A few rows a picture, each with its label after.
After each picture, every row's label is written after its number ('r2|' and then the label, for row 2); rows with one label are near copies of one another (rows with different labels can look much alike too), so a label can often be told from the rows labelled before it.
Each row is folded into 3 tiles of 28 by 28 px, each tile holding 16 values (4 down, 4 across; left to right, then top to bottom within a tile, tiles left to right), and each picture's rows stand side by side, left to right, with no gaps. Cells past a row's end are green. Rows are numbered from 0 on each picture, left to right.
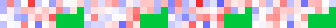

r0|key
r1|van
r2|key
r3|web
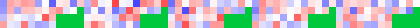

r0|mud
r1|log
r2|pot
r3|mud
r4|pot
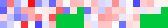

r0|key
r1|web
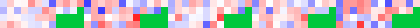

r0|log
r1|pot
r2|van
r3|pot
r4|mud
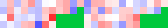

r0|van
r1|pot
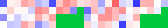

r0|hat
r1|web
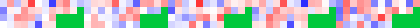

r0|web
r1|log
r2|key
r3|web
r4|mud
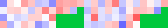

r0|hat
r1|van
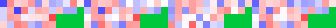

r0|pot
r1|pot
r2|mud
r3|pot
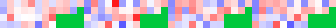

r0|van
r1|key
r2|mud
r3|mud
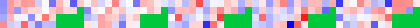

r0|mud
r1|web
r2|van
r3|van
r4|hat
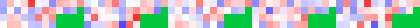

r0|log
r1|van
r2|log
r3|pot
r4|key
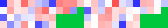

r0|hat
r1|web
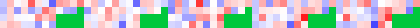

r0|log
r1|web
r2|key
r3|van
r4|van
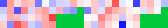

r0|pot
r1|web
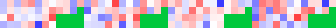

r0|van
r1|key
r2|web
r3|mud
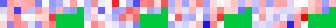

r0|pot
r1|log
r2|van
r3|van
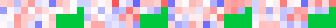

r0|web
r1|log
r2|hat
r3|log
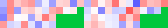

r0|mud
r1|log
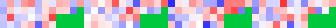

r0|van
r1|log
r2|hat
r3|key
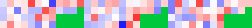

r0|log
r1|van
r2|key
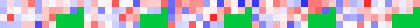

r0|van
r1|log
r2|mud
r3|hat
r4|key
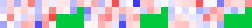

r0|van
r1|web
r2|log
